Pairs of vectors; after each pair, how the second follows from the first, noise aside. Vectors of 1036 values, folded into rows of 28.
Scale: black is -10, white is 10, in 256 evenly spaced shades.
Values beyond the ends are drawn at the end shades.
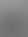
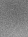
reversed.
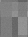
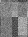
scaled up.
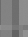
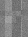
wrapped around, negated.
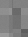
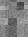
wrapped around, scaled up.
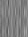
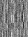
wrapped around, scaled up.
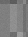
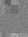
reversed, negated, partly zeroed.
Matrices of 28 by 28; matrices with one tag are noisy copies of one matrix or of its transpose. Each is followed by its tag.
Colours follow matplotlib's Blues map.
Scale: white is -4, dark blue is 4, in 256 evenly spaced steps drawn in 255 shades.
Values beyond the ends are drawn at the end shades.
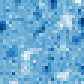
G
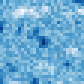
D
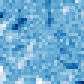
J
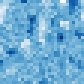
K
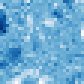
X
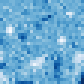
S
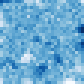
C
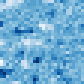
K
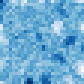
C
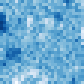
X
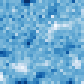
G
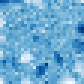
C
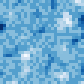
G
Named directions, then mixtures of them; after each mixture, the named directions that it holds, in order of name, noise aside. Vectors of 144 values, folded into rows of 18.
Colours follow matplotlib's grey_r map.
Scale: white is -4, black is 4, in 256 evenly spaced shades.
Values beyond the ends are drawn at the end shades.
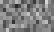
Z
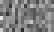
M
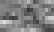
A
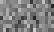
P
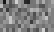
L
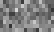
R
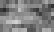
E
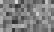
E, M, Z.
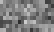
A, P, R.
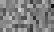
E, P.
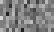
M.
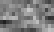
A.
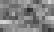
A.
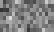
E, L, Z.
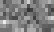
A, R.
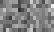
E, P.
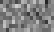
Z.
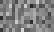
M.
